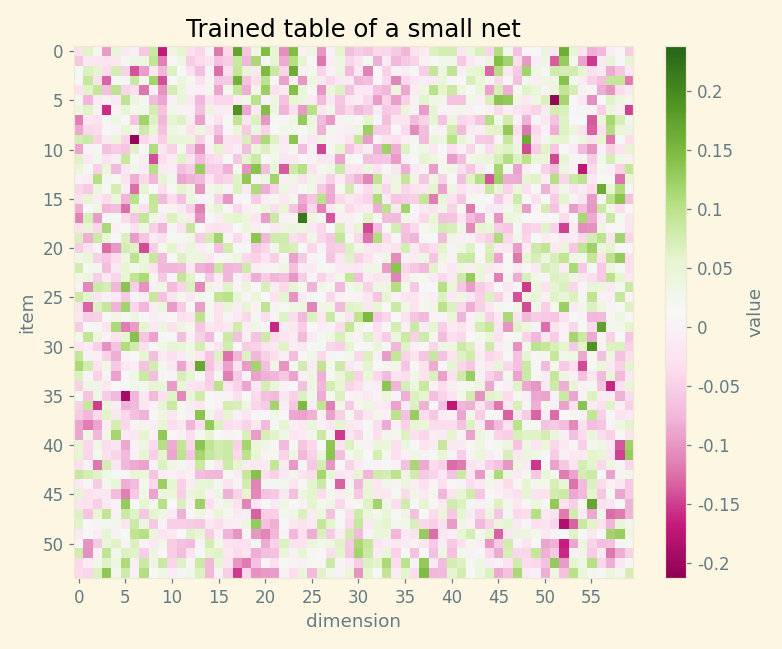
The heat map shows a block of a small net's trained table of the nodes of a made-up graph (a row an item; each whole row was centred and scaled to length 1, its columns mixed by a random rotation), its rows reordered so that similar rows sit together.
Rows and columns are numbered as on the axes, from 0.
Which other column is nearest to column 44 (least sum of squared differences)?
29
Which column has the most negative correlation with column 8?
18
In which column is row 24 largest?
5
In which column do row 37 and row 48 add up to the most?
36
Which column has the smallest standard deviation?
12
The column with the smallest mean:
34
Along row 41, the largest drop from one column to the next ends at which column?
28
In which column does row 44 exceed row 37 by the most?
51
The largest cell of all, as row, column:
17, 24
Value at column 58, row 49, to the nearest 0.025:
0.125
